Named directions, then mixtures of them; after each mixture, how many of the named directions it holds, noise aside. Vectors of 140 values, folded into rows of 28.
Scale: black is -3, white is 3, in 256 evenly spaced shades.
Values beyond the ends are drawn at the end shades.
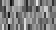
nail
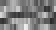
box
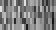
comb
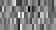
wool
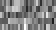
two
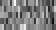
four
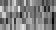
two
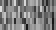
one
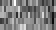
four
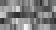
one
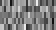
two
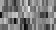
four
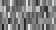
one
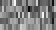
four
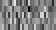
two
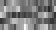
one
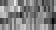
two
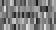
three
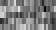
two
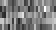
four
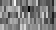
four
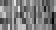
two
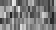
three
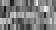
two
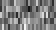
three
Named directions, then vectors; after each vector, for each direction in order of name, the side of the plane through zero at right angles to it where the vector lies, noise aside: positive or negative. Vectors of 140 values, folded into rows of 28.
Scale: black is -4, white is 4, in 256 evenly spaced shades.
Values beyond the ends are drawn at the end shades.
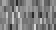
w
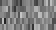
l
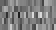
positive, negative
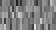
positive, positive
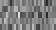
negative, positive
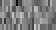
positive, positive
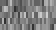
positive, negative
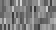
negative, negative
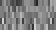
positive, positive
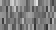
negative, negative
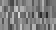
negative, positive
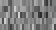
negative, positive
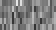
negative, negative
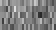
negative, positive
